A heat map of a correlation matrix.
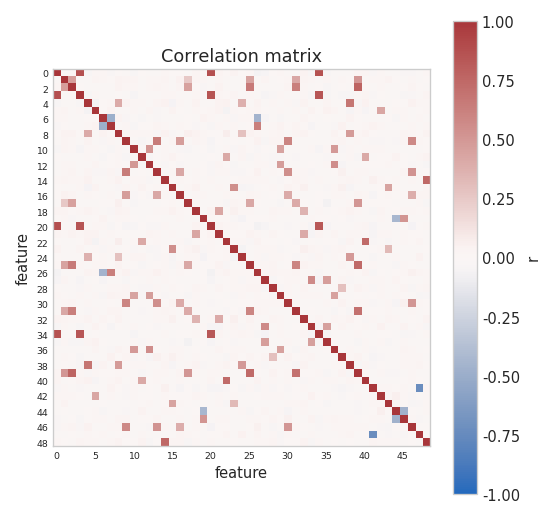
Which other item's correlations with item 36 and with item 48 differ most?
14
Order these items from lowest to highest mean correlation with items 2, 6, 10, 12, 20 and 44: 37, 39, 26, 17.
26, 37, 17, 39
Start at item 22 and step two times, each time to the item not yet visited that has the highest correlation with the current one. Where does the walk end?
11
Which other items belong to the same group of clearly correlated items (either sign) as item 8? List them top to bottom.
4, 24, 38
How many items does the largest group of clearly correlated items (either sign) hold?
6
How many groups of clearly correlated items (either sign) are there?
15
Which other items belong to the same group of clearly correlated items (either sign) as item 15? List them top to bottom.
23, 43
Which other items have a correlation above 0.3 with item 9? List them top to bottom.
13, 16, 30, 46
